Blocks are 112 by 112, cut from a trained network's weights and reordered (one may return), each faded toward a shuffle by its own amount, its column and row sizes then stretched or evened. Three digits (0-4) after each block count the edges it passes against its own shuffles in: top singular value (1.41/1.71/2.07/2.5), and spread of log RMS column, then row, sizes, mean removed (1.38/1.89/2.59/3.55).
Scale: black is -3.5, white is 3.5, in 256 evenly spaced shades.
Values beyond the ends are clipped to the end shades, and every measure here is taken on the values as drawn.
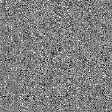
0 3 2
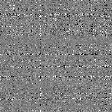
0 2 4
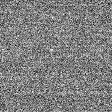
0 0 1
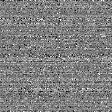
2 1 3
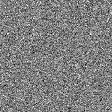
1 0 0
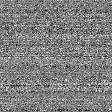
2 1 3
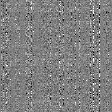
1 4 0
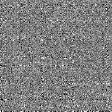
0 3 3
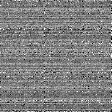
4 2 3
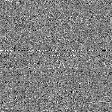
0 1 3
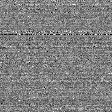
2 0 3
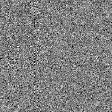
1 2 1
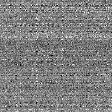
3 2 3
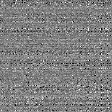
2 2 3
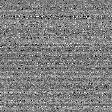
2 0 3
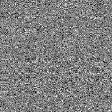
3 1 2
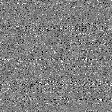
2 0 3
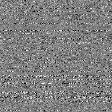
0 0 4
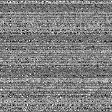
4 0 3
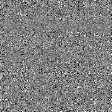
0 3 3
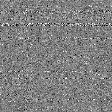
0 1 3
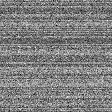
4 1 0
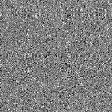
3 1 1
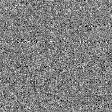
0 0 2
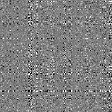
4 4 3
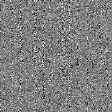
0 4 0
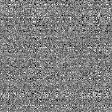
1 3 3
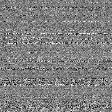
1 1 4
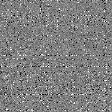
1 2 3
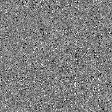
0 2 1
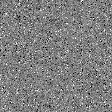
0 2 0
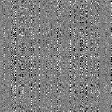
4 4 2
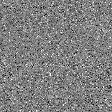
1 0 1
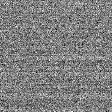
1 2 0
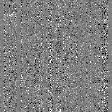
1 4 1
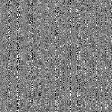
3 4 0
